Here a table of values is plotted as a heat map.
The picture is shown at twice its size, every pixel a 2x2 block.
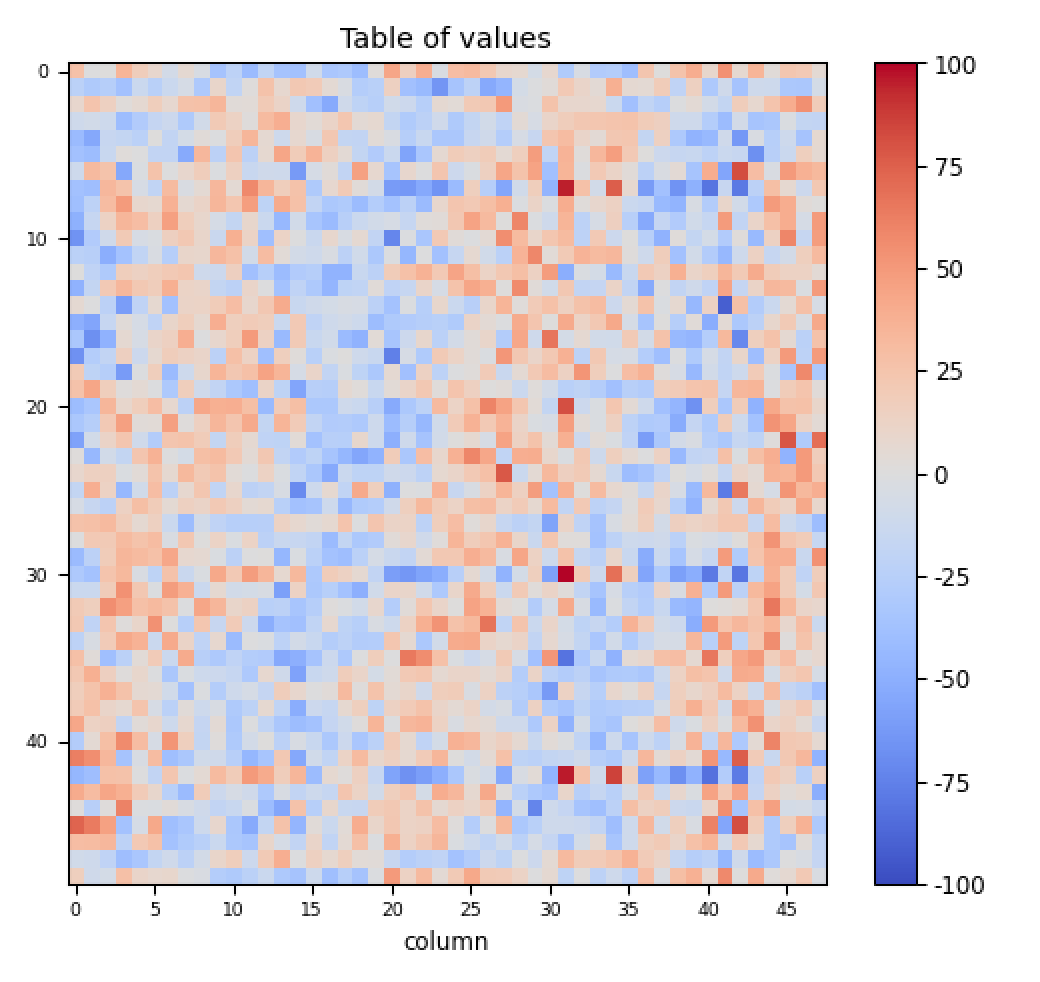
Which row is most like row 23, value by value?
26
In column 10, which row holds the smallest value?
34
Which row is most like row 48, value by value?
0
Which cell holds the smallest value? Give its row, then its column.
14, 41
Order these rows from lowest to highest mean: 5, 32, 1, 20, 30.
1, 30, 5, 20, 32
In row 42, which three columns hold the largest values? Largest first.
31, 34, 11
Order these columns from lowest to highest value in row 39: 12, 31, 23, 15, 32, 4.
31, 15, 12, 32, 4, 23
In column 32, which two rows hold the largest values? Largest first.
18, 11
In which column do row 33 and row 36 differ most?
39
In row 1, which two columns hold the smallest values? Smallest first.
23, 26
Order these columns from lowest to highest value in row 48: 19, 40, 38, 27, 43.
19, 40, 27, 38, 43
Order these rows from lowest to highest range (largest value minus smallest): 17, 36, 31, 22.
36, 31, 17, 22
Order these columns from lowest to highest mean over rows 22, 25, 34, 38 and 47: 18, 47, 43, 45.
43, 18, 47, 45
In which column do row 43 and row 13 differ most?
47
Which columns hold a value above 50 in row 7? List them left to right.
11, 31, 34
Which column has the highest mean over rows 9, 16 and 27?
41
